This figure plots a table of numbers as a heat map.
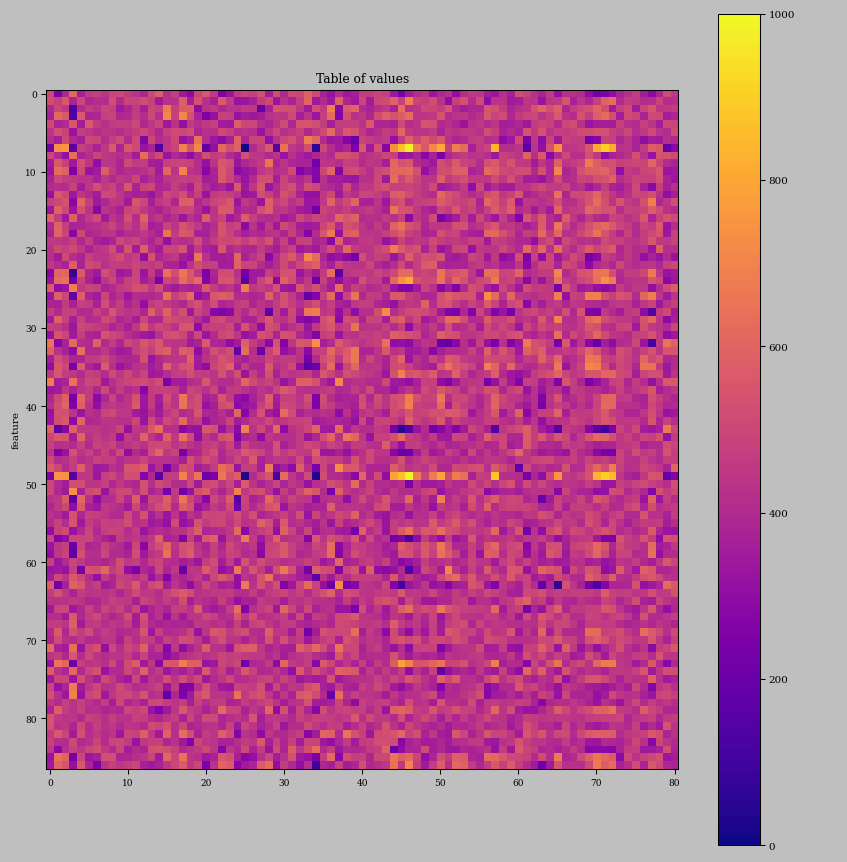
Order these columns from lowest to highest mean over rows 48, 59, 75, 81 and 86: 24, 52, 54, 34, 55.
34, 24, 55, 54, 52
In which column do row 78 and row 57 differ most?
46
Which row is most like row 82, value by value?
44
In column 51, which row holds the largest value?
61
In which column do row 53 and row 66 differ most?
24
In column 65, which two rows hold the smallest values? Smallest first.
63, 43
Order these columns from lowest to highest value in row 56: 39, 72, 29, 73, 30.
39, 29, 73, 72, 30
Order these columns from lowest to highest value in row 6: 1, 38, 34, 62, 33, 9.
38, 1, 62, 9, 34, 33
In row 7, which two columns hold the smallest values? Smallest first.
25, 34
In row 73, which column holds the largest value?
45
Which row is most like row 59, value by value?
58
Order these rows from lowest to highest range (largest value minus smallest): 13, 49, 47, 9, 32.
47, 13, 9, 32, 49
